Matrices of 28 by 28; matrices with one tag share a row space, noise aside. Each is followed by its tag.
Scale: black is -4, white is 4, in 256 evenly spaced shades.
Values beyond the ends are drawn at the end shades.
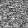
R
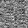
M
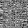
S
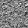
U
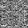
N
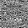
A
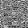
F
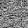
R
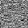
F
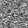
U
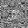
F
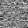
S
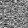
M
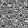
N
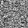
F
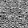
A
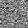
M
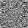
N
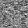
U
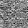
S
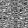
U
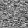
U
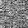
M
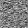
U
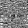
S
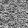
M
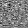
U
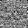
S
